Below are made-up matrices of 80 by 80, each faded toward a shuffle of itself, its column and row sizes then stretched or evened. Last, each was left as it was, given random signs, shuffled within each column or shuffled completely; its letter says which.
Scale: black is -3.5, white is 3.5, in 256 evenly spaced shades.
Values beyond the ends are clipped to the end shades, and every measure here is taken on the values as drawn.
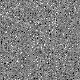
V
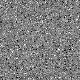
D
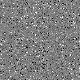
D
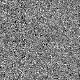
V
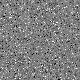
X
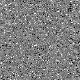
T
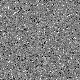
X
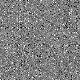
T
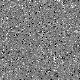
D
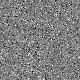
X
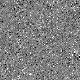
V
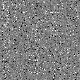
V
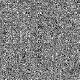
T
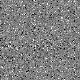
D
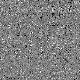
T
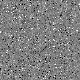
V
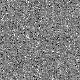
V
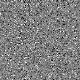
T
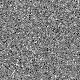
X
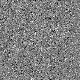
V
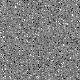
V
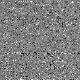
D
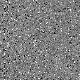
V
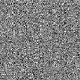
T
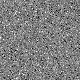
X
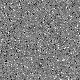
X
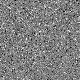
X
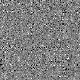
T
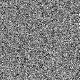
V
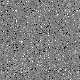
D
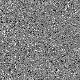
V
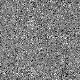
D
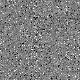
V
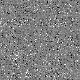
D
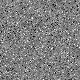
X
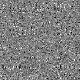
T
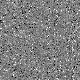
V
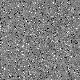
V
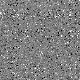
D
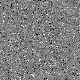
V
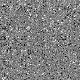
T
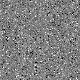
V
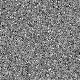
X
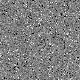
V
